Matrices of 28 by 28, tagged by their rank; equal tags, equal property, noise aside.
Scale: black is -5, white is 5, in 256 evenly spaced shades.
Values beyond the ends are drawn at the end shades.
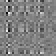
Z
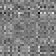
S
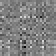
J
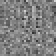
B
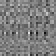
J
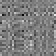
S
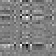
Z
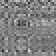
S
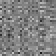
S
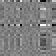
Z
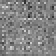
B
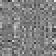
B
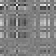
Z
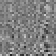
S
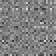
B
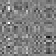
S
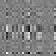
Z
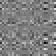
J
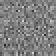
S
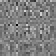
B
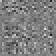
S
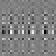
Z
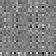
J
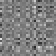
J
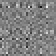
B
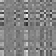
Z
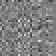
S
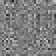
B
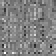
S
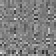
S
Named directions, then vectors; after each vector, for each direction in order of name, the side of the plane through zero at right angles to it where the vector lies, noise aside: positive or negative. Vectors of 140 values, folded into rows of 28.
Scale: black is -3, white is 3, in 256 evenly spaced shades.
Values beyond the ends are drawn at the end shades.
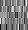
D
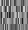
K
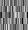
negative, positive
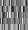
negative, negative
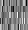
negative, negative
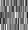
negative, positive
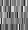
positive, positive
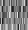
negative, negative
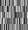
positive, negative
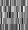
positive, positive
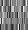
positive, positive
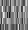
positive, positive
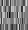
positive, positive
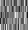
negative, positive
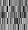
negative, negative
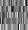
negative, negative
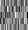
negative, positive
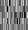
positive, negative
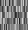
positive, negative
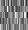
negative, positive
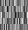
positive, negative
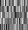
positive, negative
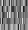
negative, negative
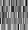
negative, negative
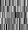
positive, negative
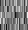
positive, negative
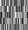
negative, positive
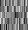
positive, negative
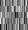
positive, negative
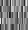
positive, positive
